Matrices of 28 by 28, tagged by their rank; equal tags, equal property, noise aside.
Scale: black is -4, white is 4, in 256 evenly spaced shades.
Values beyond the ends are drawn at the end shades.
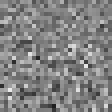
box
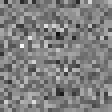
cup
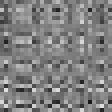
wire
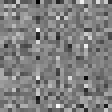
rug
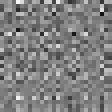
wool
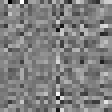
wool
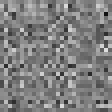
rug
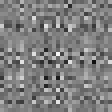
wool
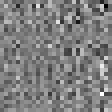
rug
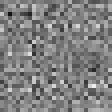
rug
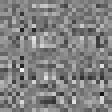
rug
